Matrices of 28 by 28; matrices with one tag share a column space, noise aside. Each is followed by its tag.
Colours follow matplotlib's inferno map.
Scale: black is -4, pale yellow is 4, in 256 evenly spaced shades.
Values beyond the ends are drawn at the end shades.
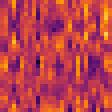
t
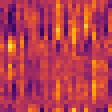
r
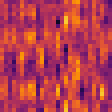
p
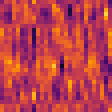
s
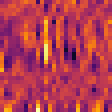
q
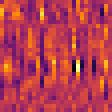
s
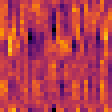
r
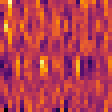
t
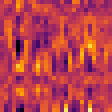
q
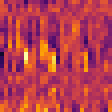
q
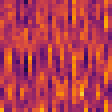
p
